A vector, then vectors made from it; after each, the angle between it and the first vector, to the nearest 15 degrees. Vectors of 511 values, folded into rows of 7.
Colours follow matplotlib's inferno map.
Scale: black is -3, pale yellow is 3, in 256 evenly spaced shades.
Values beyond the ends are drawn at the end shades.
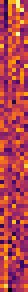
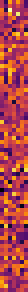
60 degrees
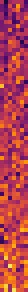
75 degrees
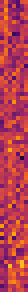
135 degrees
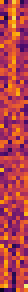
60 degrees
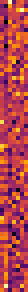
45 degrees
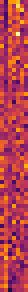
15 degrees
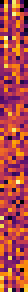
90 degrees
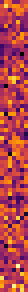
90 degrees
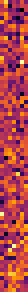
120 degrees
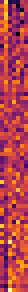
165 degrees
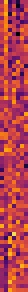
150 degrees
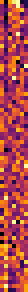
30 degrees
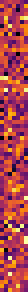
105 degrees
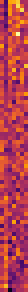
15 degrees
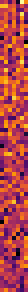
120 degrees
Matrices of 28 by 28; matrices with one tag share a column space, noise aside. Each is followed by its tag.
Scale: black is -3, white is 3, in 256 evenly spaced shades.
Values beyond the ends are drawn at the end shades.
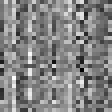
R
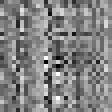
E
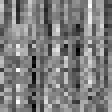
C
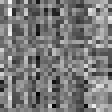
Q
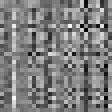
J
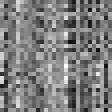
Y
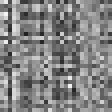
R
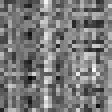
Y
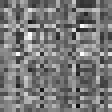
J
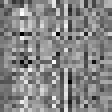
E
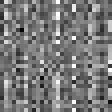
R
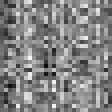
Q
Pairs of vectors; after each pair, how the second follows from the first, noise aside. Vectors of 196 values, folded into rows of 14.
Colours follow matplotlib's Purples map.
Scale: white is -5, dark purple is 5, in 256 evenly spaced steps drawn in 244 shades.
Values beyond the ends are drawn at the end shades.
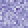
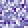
negated, scaled up.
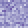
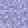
wrapped around, shrunk.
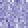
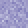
wrapped around, shrunk.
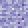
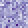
shuffled.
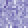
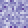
sign-scrambled.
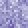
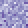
shuffled.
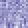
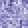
reversed, negated.
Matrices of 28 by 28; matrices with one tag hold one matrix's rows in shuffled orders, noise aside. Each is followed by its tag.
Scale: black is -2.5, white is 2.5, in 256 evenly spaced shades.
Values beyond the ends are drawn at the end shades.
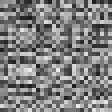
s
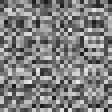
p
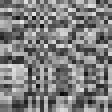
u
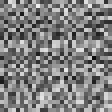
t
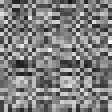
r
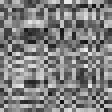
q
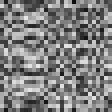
q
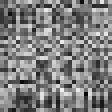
s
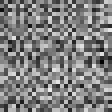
t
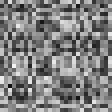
r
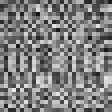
t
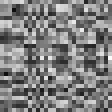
u
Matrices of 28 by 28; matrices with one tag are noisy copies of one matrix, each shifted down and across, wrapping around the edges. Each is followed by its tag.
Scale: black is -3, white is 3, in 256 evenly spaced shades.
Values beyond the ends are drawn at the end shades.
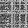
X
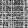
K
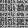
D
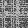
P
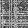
P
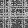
P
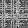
P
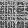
D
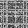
D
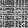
K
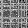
D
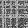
X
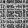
D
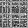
D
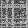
X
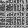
D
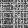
K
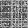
K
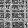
X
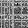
D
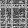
X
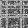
X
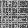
K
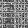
K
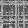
X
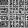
K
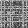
K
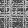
P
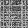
K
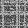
X
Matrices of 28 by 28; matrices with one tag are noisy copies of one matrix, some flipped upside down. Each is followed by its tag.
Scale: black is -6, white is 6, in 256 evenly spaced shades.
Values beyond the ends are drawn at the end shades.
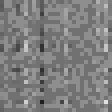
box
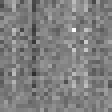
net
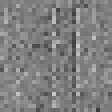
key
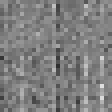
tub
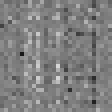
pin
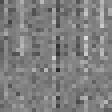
tub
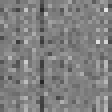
box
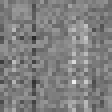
net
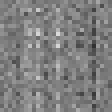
pin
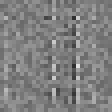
key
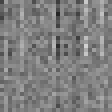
tub
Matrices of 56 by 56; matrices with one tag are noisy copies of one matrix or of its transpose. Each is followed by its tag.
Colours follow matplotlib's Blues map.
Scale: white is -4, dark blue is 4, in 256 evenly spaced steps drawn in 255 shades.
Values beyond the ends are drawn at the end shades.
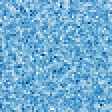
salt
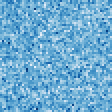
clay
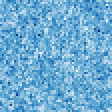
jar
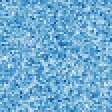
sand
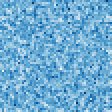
salt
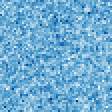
sand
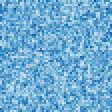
clay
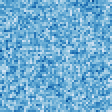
jar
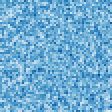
salt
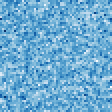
clay
